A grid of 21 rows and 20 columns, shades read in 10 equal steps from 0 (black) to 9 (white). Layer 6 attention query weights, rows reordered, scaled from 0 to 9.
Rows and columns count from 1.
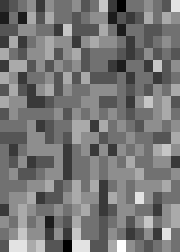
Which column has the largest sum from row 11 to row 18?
9
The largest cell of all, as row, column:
21, 14
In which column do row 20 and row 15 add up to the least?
8
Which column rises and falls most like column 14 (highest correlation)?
10
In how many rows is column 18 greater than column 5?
9
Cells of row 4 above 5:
3
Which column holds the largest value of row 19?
17
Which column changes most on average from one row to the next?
1
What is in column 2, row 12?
3
